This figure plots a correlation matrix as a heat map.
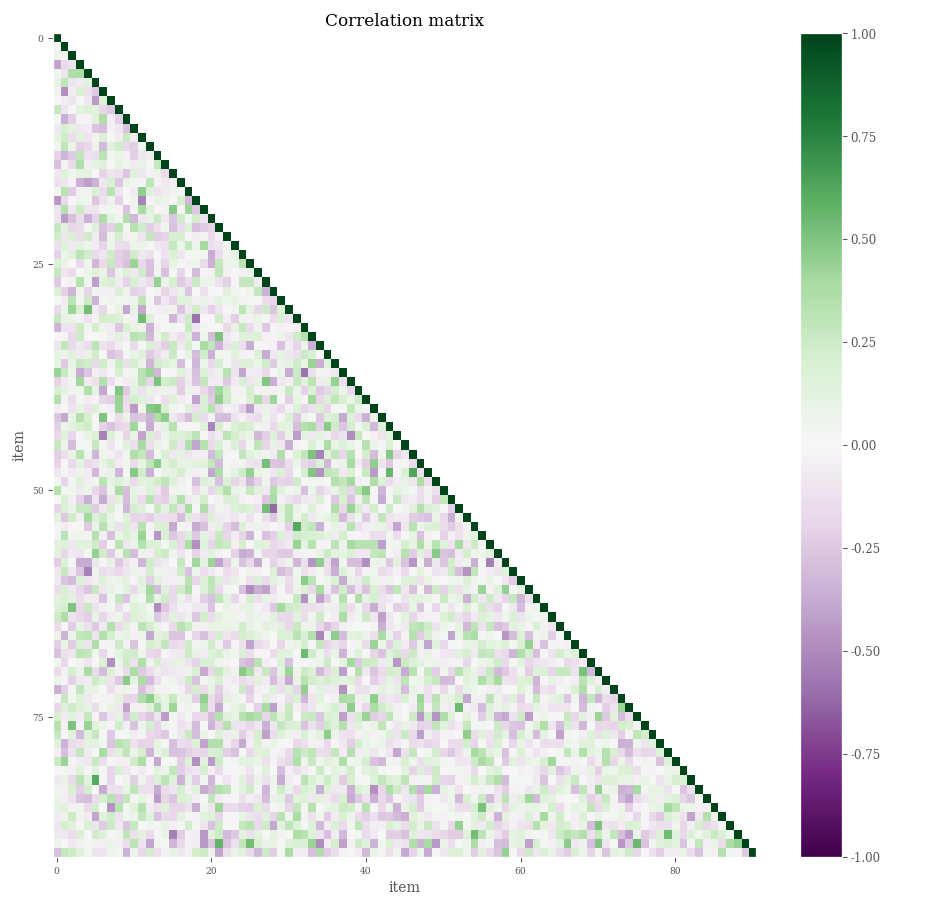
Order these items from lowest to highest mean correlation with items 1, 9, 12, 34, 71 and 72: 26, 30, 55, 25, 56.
25, 30, 26, 56, 55
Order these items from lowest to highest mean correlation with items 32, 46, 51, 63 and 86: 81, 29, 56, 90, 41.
41, 81, 56, 90, 29
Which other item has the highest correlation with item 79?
88
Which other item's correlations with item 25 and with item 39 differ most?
8
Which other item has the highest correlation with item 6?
42
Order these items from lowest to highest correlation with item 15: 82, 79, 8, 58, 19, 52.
79, 8, 58, 82, 52, 19
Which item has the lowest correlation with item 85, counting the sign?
7
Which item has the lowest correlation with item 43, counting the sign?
20
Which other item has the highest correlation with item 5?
82
